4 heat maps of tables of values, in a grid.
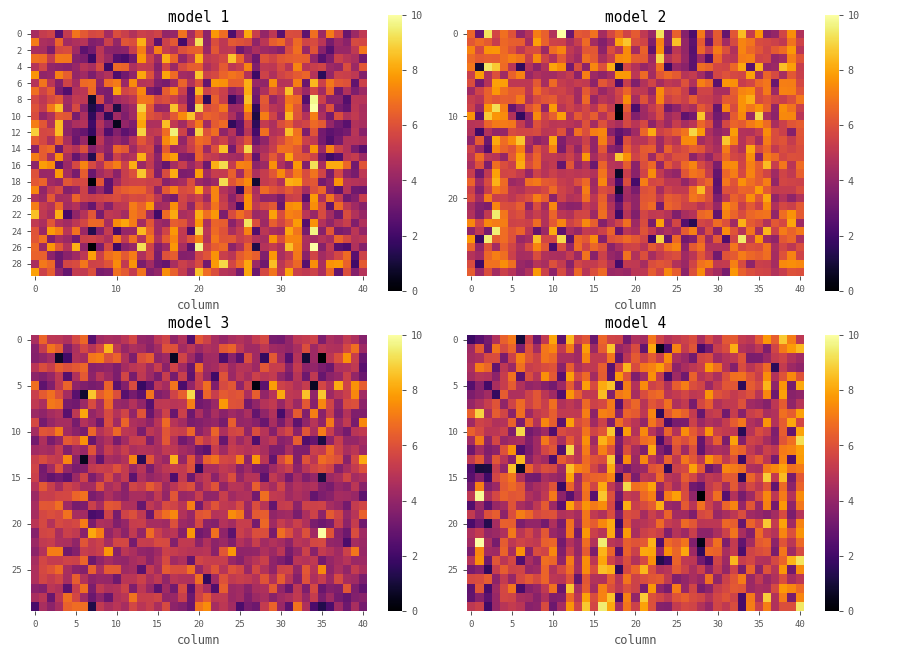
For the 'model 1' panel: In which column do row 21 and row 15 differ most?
37
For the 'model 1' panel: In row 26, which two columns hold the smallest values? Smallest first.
7, 27
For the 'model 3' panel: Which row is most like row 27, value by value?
4
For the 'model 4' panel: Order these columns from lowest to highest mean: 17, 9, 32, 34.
34, 9, 32, 17
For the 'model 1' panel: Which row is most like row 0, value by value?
20
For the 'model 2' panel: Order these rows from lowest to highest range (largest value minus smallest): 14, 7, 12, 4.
7, 14, 12, 4
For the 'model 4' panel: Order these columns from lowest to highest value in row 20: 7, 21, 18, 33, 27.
18, 33, 7, 21, 27
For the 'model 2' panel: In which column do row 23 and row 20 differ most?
27
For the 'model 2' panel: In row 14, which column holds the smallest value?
2
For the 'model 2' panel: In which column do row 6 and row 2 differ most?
30
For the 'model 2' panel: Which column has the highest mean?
3
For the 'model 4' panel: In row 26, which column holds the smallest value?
13
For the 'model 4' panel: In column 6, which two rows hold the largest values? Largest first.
10, 13
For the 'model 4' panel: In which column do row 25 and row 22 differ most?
1
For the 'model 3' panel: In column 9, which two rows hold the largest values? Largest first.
1, 23
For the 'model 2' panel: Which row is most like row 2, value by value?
23
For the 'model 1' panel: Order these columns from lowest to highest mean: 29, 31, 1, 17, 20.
1, 29, 17, 31, 20
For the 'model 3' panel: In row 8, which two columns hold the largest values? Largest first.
6, 34
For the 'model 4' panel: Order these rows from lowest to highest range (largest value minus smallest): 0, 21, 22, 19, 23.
19, 21, 23, 0, 22
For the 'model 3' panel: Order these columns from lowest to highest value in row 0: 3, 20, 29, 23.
29, 23, 3, 20
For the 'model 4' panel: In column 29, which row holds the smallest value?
24
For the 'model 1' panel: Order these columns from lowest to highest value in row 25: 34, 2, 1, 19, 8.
2, 34, 8, 19, 1
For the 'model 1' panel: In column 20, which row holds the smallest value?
18
